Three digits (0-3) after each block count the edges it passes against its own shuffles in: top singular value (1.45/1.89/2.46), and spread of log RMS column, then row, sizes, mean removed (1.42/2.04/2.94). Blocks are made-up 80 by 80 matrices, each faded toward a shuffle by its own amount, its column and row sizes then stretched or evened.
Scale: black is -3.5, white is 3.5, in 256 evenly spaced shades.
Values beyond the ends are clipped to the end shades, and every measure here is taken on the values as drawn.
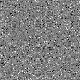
2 0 0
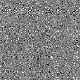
2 1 2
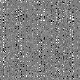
0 3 1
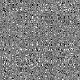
2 2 1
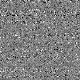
0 1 2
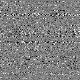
0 0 3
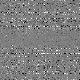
2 1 3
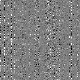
1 3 1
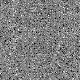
1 1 0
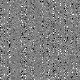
1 3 0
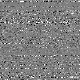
1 0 3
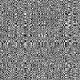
3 2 2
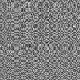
3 2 0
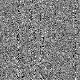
0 2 0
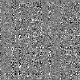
1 3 2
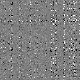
0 3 2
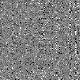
2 2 1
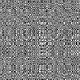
3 2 2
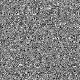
1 0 2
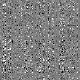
1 3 2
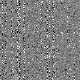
1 3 0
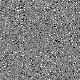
1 1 2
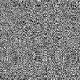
2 1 1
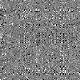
2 2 2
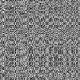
3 2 1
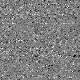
0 0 2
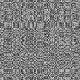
3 2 0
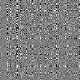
3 3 2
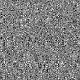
2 1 1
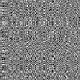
3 2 1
